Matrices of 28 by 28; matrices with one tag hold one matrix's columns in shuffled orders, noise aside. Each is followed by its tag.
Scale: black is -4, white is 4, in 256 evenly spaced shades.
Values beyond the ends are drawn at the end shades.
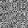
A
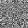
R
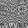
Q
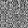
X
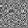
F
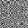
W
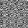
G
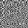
W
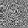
F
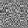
F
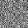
A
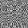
Q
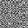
W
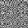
W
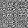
G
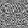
F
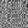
X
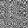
W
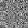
A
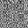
X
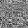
R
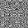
G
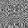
Q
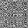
G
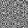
W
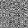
G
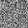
X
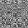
R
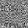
Q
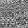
R
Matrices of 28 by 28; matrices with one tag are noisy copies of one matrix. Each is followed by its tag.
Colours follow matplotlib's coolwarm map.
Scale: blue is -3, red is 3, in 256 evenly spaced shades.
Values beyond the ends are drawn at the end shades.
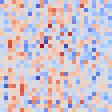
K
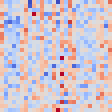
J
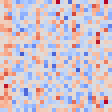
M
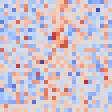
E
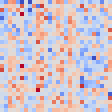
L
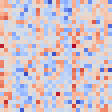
M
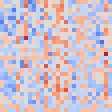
E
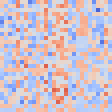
E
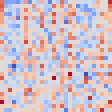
J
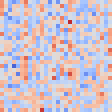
J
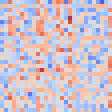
L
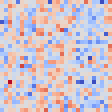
L
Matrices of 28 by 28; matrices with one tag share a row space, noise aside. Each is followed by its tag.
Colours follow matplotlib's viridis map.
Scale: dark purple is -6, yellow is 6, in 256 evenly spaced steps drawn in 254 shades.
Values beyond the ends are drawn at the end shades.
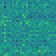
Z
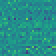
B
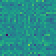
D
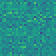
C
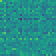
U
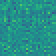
B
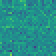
C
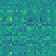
C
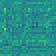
Z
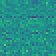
Z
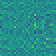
D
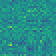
C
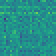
U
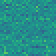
Z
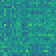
Z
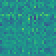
D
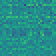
C
